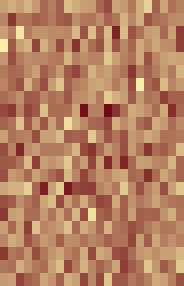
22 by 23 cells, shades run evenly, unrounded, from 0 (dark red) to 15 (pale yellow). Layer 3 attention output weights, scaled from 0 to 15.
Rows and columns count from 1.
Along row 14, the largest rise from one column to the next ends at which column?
9
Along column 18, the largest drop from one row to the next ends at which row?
8
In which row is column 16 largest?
15
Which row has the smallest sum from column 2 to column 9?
2
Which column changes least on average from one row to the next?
7
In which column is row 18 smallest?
4
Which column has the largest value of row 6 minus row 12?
12
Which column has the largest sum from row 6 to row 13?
18
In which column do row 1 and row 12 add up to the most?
10
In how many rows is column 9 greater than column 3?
11
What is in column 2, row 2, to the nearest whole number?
3
